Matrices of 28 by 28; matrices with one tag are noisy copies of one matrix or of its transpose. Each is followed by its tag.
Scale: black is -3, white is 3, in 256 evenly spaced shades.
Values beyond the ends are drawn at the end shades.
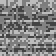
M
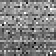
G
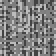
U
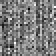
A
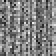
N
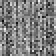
U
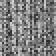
U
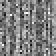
N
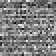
A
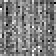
U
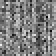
N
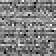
U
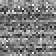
M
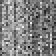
G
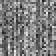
A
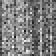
G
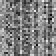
M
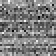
M
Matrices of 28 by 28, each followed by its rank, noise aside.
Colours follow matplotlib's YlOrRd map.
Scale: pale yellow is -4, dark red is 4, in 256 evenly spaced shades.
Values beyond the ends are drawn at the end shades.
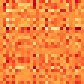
three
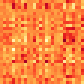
two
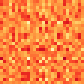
four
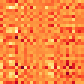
three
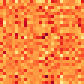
four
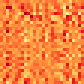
four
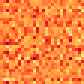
four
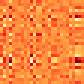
two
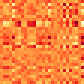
two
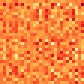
four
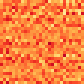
six
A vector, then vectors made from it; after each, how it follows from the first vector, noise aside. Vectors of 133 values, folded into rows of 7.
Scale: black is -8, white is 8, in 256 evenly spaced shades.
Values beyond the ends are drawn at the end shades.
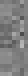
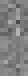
wrapped around.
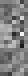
negated, scaled up.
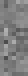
reversed.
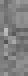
reversed.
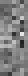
negated, scaled up.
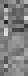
wrapped around, scaled up.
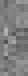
reversed.
